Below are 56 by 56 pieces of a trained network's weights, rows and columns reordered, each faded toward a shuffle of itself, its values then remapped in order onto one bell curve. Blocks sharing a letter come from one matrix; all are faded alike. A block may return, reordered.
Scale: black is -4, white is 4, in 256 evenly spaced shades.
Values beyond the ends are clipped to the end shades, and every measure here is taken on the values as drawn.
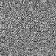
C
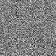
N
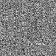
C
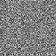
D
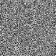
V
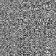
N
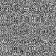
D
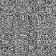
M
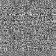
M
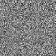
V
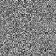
V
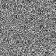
C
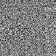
M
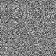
M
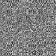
N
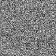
V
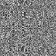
V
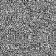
C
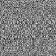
D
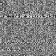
D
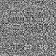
D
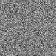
M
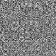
V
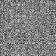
M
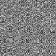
N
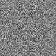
N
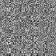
N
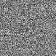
C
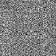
N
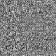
N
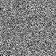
M
